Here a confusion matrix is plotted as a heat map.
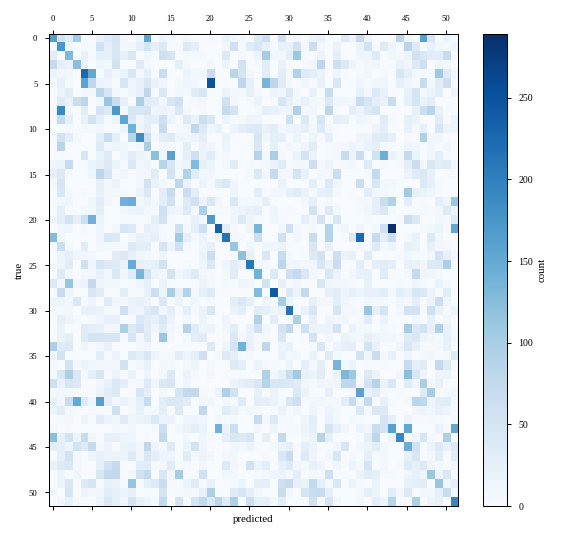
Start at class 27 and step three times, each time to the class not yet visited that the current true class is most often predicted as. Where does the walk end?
26
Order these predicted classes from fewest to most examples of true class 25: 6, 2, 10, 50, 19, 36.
19, 2, 6, 36, 50, 10
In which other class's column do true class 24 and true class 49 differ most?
10
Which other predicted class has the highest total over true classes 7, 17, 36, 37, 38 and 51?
45
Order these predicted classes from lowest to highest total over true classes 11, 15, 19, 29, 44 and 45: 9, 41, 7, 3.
9, 3, 7, 41
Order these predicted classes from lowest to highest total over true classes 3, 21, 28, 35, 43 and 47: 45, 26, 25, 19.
25, 19, 45, 26
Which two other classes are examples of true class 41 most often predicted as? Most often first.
19, 8
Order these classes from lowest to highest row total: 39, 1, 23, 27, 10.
27, 23, 10, 39, 1
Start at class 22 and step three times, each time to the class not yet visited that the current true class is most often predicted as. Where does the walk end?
16
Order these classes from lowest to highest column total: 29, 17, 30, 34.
34, 17, 30, 29
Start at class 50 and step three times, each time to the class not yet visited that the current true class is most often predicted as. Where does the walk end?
4
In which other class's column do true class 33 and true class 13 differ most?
15
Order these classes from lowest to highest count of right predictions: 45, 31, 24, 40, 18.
18, 40, 31, 24, 45
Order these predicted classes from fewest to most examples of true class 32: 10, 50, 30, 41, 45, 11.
41, 50, 10, 11, 30, 45
